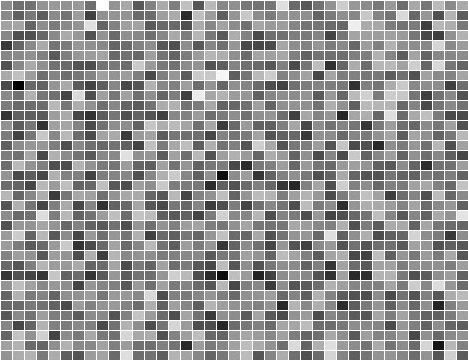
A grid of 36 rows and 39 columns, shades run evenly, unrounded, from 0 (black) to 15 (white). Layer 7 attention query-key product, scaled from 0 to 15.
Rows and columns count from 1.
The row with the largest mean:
1
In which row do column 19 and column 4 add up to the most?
22
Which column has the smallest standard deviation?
10
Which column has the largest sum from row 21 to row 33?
12
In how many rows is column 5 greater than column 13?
20
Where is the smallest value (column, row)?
2, 9
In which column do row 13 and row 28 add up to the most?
15
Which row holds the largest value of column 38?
36
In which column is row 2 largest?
34
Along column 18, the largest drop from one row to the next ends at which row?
32
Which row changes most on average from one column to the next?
24
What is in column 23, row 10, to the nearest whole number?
8
